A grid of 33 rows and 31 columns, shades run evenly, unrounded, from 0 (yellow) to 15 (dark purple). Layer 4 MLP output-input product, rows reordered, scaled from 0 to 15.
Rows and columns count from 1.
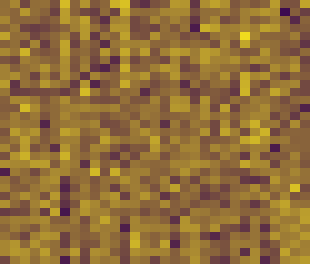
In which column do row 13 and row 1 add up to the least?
7
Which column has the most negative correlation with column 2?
9
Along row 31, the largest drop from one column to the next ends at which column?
14
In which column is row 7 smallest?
3
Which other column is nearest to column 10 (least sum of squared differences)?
8
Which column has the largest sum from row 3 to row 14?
31
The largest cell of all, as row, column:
2, 29
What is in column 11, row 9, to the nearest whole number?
13
